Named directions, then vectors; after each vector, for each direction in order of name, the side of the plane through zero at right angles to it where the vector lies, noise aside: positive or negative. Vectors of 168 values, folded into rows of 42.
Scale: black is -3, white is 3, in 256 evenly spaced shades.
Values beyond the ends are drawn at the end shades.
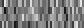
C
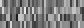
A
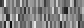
negative, positive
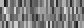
positive, negative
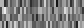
positive, negative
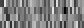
negative, positive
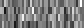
positive, positive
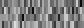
negative, negative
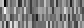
positive, negative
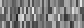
positive, positive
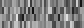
negative, negative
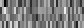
positive, negative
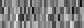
negative, negative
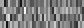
positive, negative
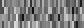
negative, negative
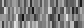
negative, negative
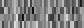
negative, negative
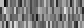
positive, negative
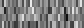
positive, positive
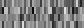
negative, negative
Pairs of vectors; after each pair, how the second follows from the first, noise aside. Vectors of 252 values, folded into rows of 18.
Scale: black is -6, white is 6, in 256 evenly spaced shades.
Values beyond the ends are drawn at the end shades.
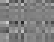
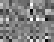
reversed, negated, scaled up.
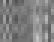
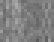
reversed, shrunk.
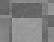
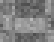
wrapped around, negated.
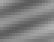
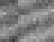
wrapped around, negated.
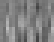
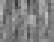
reversed.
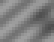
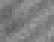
reversed, shrunk.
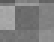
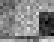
reversed, negated, scaled up.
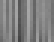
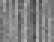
reversed.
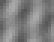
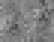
wrapped around, negated, partly zeroed.
